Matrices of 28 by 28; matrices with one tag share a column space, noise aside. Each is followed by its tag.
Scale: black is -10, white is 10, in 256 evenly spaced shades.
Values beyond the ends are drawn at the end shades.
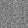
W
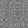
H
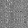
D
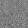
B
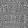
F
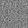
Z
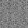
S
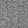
H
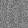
D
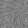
S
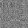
Z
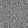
W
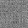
D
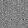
H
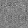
F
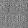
F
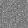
D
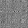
D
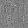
F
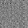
W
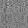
F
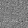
S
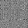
H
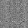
S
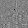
B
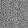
H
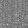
B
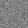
H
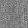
F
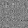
Z
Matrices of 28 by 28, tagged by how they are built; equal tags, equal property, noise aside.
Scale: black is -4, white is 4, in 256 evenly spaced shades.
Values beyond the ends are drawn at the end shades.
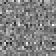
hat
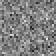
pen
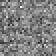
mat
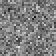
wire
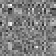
hat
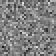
wire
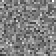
wire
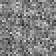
pen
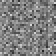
pen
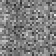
pen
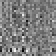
hat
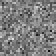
wire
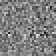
hat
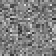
hat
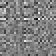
hat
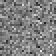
pen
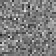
wire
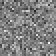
wire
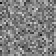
pen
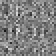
hat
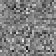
hat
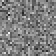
wire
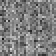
mat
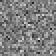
wire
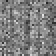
mat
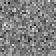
wire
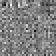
hat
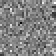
hat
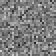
wire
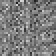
pen
